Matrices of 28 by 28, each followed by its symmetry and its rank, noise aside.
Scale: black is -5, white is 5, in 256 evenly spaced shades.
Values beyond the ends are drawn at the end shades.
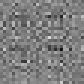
no symmetry, rank three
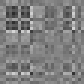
symmetric, rank one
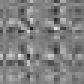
antisymmetric, rank two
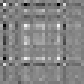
symmetric, rank one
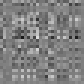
no symmetry, rank two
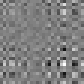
symmetric, rank one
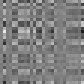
no symmetry, rank one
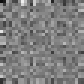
no symmetry, rank three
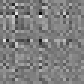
no symmetry, rank two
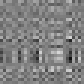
no symmetry, rank two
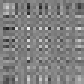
symmetric, rank one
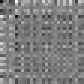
symmetric, rank two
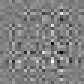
antisymmetric, rank two
